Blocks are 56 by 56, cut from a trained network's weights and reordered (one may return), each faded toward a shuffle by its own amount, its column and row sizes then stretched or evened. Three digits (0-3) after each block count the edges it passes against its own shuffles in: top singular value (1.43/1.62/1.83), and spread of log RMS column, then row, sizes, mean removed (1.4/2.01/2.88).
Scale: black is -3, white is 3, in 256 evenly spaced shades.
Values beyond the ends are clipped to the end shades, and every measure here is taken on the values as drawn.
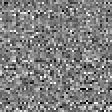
2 0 2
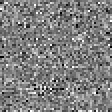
0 0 2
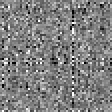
3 2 1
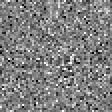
1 0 0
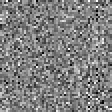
1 1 0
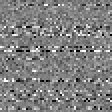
3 0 3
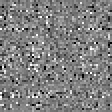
1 1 2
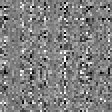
3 3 1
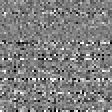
2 1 3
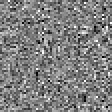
2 2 1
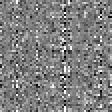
2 3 1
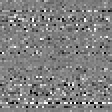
1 0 3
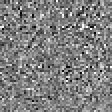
1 1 2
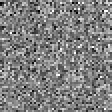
0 0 1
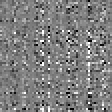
0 3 2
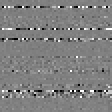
2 0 3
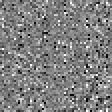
2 2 0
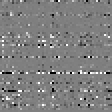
3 2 3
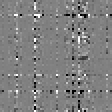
3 3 2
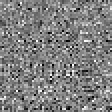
3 0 2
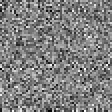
3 0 1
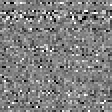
2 0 3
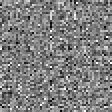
3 2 0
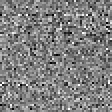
0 0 2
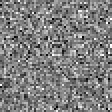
2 0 1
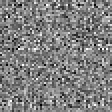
0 0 2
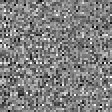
3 1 1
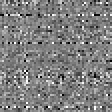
0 1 3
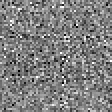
1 1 1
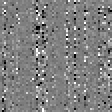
1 3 0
